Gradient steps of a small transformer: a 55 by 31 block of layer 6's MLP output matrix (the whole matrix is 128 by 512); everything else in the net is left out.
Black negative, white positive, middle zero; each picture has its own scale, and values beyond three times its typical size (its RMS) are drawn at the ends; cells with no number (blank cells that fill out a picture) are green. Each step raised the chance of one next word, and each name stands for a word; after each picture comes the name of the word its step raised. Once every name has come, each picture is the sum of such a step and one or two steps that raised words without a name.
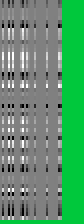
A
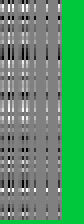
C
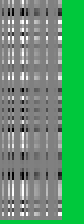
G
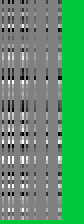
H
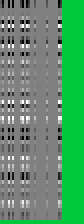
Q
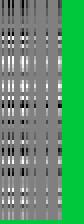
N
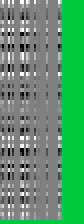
G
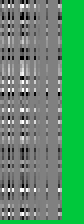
C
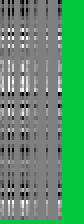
N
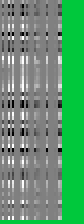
N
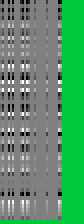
H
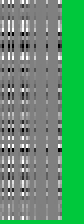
G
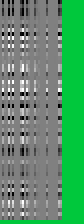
N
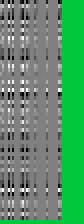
C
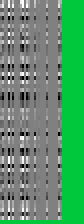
H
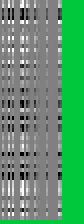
G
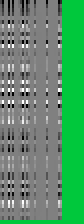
Q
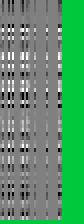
A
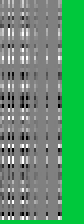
A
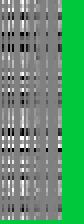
C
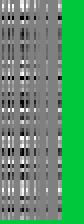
C
